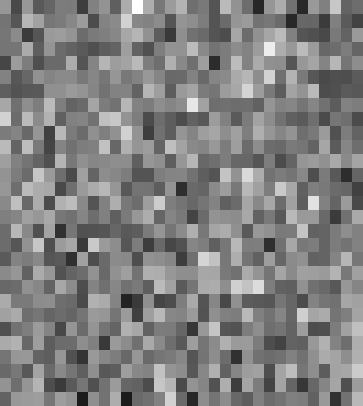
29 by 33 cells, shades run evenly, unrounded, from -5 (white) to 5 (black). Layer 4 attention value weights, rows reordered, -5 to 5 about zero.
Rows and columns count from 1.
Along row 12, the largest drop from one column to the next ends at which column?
6
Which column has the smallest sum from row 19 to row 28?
33
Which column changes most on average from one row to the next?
18
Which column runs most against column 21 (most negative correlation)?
32
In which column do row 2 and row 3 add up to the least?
12
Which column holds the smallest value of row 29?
16
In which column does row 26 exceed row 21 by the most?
22
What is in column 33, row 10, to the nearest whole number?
1
